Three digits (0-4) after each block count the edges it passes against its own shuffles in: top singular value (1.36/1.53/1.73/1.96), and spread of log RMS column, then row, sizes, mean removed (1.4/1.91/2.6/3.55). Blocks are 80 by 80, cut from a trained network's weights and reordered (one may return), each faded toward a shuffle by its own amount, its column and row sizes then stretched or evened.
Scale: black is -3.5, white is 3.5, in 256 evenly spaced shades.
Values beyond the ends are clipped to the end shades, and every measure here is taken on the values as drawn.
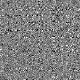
2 2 2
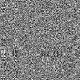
4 2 1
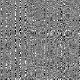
4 4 1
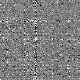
2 3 2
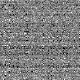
3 2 2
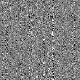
2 3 0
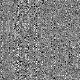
0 3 1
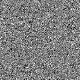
0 1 1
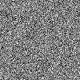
2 0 0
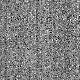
1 1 1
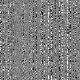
2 4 1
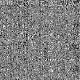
1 1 2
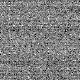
2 1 1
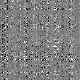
2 3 3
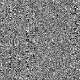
2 3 0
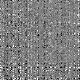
3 3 3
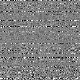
3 1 4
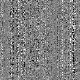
2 4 1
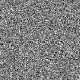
2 0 1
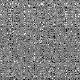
1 3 2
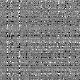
4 3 3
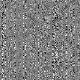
3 4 1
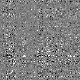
0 3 3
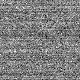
3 0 0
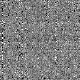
1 3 0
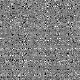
0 2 3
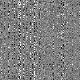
2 4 1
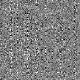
2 3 1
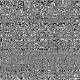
2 2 4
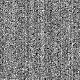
2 0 1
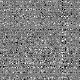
1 2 3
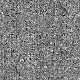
0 0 2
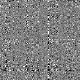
1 3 2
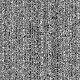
3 2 0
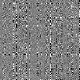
4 4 2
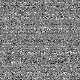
1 0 3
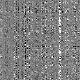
3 4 2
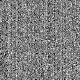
2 1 1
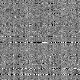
3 0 3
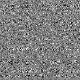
2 1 3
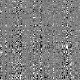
3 4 3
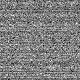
3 0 0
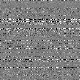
4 1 4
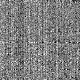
4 0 2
